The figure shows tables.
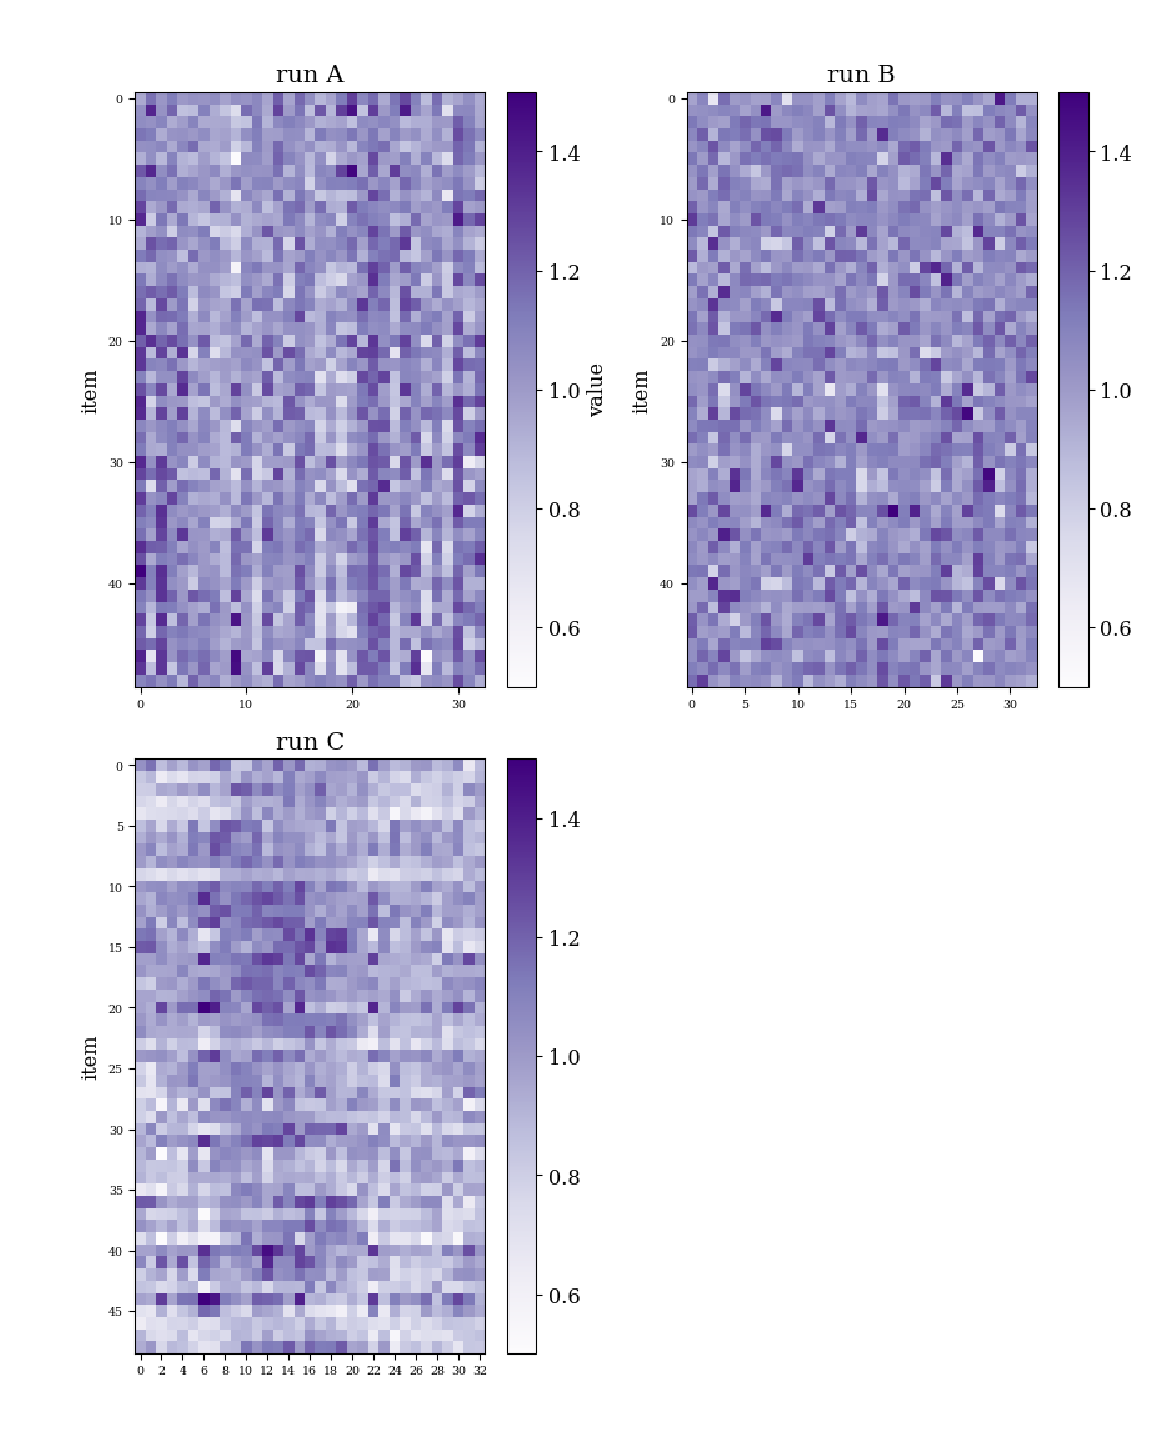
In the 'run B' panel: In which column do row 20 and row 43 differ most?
18
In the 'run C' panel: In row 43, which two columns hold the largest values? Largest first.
16, 18
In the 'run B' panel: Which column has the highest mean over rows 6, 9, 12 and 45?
10
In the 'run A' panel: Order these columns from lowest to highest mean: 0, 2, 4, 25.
4, 25, 2, 0
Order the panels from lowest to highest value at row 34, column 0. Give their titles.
run C, run A, run B
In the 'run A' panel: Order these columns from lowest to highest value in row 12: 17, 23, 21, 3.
21, 17, 23, 3
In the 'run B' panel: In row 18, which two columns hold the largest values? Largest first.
8, 12
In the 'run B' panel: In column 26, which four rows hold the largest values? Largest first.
26, 24, 34, 14
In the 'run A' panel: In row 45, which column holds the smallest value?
31
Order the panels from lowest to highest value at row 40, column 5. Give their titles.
run A, run C, run B
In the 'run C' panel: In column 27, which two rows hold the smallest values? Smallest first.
39, 4
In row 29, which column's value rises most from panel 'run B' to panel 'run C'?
9
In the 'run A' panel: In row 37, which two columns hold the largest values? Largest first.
0, 22
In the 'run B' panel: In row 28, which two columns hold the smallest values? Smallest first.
13, 2
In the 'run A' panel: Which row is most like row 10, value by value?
25
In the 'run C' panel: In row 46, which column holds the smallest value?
0
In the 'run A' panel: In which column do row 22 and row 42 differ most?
20
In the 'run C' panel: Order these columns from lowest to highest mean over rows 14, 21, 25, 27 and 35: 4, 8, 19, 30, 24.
30, 24, 4, 8, 19
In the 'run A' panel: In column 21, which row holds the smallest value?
1
